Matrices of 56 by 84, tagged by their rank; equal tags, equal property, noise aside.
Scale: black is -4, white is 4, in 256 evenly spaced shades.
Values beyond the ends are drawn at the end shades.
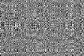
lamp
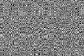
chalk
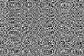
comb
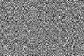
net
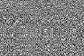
net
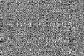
net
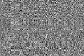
net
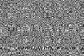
chalk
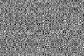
net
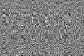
chalk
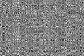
chalk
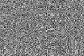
net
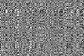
lamp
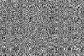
net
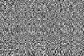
comb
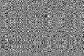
comb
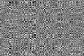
lamp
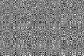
chalk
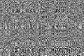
comb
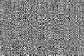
chalk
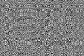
net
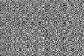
lamp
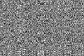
comb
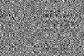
chalk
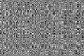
chalk
